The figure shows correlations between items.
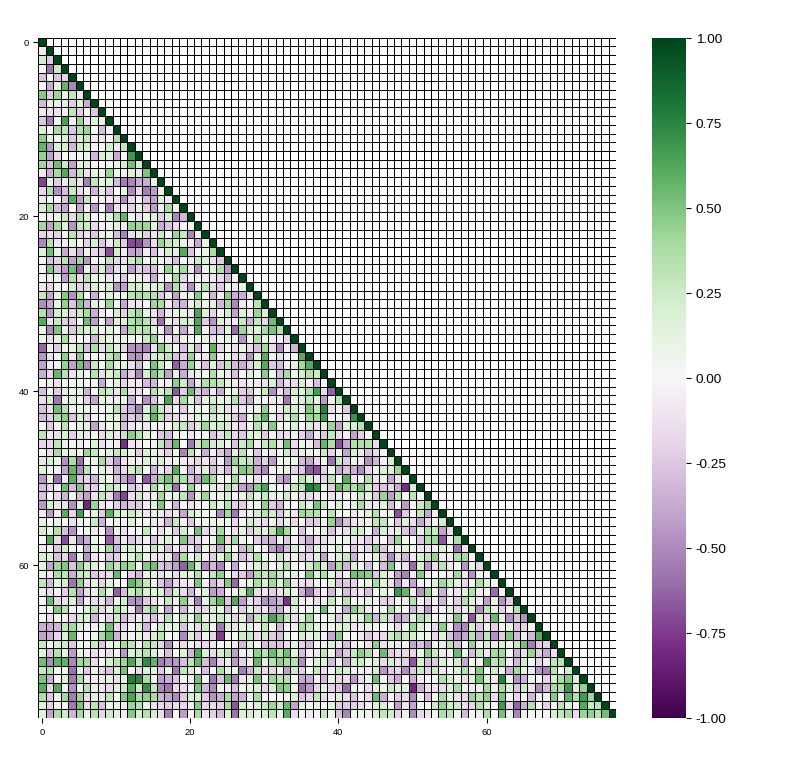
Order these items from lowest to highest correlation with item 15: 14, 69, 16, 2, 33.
16, 33, 69, 2, 14
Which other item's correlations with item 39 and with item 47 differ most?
60
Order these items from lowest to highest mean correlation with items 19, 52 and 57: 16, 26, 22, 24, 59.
16, 22, 26, 59, 24
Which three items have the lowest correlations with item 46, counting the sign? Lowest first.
11, 40, 20
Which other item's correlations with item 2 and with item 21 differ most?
65
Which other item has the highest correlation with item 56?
32
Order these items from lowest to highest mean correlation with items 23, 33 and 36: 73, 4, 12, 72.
12, 73, 72, 4
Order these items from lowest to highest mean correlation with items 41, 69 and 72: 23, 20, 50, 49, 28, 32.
49, 28, 32, 50, 23, 20
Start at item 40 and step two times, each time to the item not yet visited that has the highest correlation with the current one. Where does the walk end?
51
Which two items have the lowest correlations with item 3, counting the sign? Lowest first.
57, 1
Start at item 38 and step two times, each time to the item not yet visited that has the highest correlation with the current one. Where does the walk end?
43
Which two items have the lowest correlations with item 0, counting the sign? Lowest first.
16, 35
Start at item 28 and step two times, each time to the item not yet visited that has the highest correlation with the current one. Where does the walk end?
48
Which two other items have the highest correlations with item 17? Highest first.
41, 50
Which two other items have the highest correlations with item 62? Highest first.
73, 76
